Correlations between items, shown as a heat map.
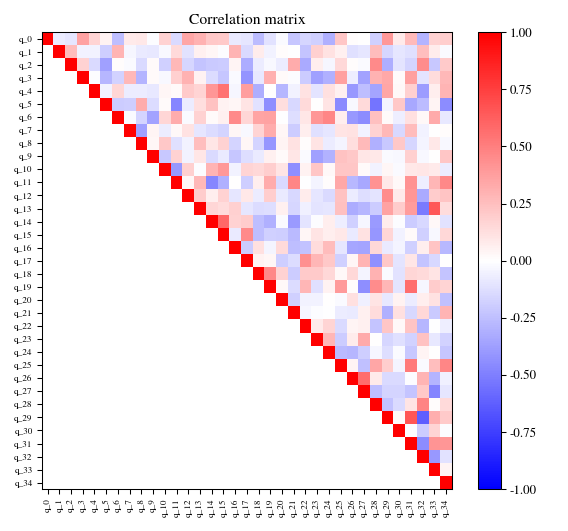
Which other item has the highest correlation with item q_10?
q_15
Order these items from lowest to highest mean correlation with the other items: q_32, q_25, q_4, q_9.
q_32, q_9, q_4, q_25
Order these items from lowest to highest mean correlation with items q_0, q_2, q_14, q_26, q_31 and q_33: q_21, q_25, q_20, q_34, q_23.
q_21, q_23, q_20, q_34, q_25
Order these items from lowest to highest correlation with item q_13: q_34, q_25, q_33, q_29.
q_34, q_25, q_29, q_33
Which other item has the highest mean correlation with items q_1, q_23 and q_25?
q_6
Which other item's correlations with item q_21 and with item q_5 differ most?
q_11
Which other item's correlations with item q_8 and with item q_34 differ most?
q_5
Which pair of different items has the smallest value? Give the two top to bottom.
q_29, q_32
